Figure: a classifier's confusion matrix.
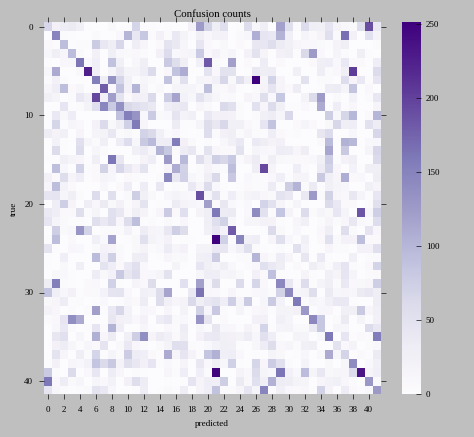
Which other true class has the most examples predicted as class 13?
10
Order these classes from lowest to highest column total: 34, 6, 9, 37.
34, 9, 37, 6
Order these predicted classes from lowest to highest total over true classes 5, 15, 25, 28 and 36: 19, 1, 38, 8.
19, 1, 8, 38
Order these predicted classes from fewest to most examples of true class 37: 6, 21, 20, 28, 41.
28, 41, 6, 20, 21
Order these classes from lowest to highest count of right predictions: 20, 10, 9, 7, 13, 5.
13, 20, 9, 10, 7, 5
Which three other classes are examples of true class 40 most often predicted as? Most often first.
0, 28, 22
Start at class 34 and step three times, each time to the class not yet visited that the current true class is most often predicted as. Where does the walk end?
26
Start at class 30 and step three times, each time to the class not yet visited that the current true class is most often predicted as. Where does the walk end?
3
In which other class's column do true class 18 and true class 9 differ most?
7
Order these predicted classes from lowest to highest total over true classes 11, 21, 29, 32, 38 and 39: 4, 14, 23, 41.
14, 4, 23, 41
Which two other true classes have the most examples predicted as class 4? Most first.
23, 33
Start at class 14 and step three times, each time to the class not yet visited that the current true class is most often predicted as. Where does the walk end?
27
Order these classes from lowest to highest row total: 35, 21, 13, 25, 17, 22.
25, 22, 17, 13, 35, 21
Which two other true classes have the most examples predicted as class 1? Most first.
29, 5
